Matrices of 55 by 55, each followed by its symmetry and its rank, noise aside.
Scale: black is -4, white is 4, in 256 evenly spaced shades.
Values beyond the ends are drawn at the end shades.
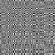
antisymmetric, rank two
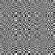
no symmetry, rank two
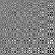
no symmetry, rank two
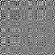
symmetric, rank two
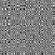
antisymmetric, rank two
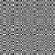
no symmetry, rank one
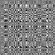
antisymmetric, rank two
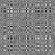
symmetric, rank one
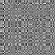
no symmetry, rank two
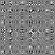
symmetric, rank three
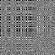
symmetric, rank one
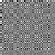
symmetric, rank two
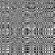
no symmetry, rank two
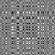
symmetric, rank one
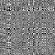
no symmetry, rank three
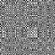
symmetric, rank three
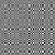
symmetric, rank one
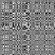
no symmetry, rank two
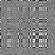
symmetric, rank one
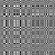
no symmetry, rank one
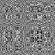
no symmetry, rank three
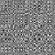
symmetric, rank three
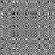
symmetric, rank three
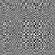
no symmetry, rank two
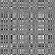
no symmetry, rank one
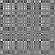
symmetric, rank one
